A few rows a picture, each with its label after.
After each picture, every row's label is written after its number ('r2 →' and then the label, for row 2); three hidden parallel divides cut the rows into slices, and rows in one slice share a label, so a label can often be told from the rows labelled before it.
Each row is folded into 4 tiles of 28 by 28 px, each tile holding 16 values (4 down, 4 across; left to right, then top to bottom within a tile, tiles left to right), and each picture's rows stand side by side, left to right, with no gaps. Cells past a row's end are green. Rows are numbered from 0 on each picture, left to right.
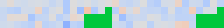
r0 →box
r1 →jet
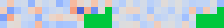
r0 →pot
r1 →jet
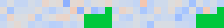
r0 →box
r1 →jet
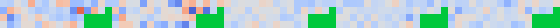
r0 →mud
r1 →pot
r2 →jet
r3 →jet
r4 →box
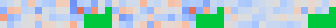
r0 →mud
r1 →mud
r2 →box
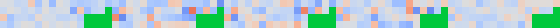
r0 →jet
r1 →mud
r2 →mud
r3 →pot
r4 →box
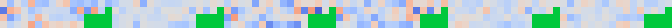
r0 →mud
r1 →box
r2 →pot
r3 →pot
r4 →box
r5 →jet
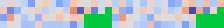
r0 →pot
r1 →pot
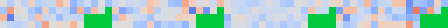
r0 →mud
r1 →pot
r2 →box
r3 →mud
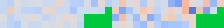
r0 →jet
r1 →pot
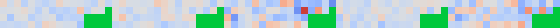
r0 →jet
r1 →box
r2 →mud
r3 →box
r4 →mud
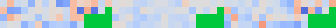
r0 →pot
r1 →box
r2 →pot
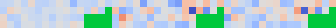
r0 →jet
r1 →pot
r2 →pot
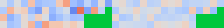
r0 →mud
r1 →jet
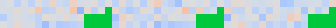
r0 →box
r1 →box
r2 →box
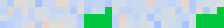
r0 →jet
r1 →box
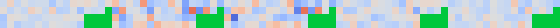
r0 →box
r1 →mud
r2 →mud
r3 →box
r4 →jet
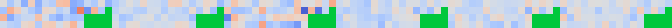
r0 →mud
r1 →jet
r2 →pot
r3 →box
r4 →box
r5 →jet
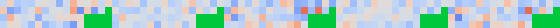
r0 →pot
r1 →box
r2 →mud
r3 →box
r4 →mud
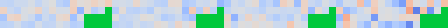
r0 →box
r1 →jet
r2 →jet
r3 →pot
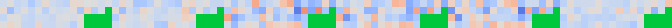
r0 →box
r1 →box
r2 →mud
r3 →mud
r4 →mud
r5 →box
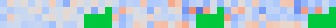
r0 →box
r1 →mud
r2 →mud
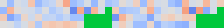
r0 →mud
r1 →pot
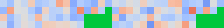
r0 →mud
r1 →mud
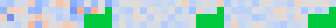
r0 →mud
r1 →box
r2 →box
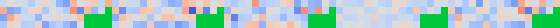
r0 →pot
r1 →pot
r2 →mud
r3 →jet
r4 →pot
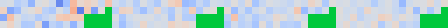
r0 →pot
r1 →jet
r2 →box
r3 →box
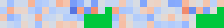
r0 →mud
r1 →pot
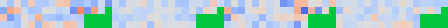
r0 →mud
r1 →jet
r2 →pot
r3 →jet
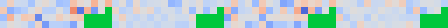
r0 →pot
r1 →box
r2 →pot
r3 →jet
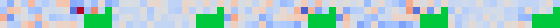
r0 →mud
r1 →box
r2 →pot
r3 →pot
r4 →jet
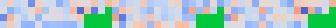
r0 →pot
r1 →mud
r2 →pot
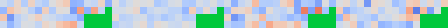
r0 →mud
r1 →jet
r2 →mud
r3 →pot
